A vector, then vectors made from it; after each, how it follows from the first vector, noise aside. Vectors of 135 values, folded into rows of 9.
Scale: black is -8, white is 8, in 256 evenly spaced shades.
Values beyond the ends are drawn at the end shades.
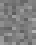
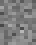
reversed, negated.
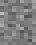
reversed.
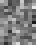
wrapped around, scaled up.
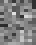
reversed, negated, scaled up.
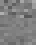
reversed, partly zeroed.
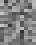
reversed, scaled up.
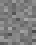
sign-scrambled.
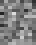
reversed, negated, scaled up.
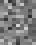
wrapped around, negated, scaled up.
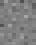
reversed, negated, partly zeroed.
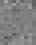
reversed, negated, partly zeroed.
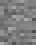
sign-scrambled.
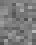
sign-scrambled.
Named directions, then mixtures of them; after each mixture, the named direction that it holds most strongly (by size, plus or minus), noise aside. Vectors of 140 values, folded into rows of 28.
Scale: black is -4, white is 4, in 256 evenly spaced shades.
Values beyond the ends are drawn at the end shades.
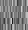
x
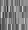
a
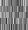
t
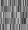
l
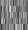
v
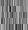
v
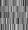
t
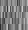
a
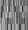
a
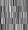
v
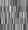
v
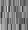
a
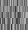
l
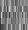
a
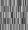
l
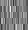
v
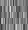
v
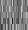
x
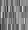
a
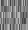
l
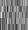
a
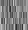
v
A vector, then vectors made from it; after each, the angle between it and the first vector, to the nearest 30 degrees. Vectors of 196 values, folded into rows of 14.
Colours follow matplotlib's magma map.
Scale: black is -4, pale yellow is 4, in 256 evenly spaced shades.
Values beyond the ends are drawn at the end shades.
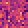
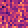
60 degrees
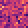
120 degrees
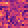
30 degrees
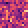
150 degrees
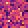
30 degrees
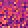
90 degrees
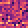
60 degrees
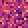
120 degrees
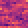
120 degrees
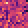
30 degrees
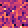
60 degrees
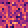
120 degrees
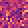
150 degrees
